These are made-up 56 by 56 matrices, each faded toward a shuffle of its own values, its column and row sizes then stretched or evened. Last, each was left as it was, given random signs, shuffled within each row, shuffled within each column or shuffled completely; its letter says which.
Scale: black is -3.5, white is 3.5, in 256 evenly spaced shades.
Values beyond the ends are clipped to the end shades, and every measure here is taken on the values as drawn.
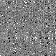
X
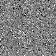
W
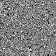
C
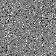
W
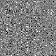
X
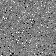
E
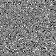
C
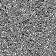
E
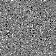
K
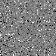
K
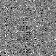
X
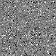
K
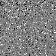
K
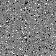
W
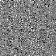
X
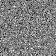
E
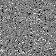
K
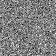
E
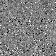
C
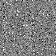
K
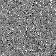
W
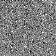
K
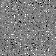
K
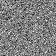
E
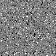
K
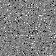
C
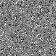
W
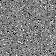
E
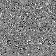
C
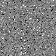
W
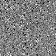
W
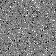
E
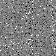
W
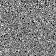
C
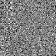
X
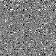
X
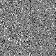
W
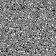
C
